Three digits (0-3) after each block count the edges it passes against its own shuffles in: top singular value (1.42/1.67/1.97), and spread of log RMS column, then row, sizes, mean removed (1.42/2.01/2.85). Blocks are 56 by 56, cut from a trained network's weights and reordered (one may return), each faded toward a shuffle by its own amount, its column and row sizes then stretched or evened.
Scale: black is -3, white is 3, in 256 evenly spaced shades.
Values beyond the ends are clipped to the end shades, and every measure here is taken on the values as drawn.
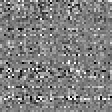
0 2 3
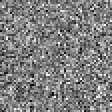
2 1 0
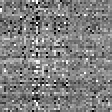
2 2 0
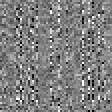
3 3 0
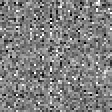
1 2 0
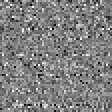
0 0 2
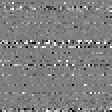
1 0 3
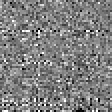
2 1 2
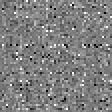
0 1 2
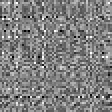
3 1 2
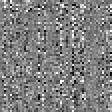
2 3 1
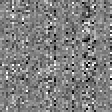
1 3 1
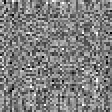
3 1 0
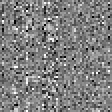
0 3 0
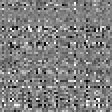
2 2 3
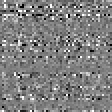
1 1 3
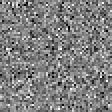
0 1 1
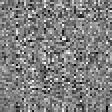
2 2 1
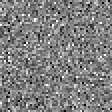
0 0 0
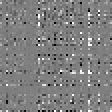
1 3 3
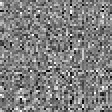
2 2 1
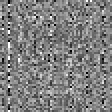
3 3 0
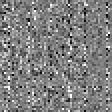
0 3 1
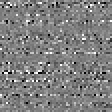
1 0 3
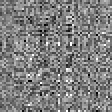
3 2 1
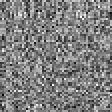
3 0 1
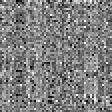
2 0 1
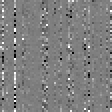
2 3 0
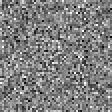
0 0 1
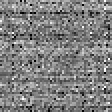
2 2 0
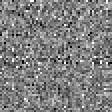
2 1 1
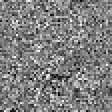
1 1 1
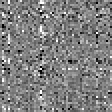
2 2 1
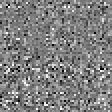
0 2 2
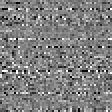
1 0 3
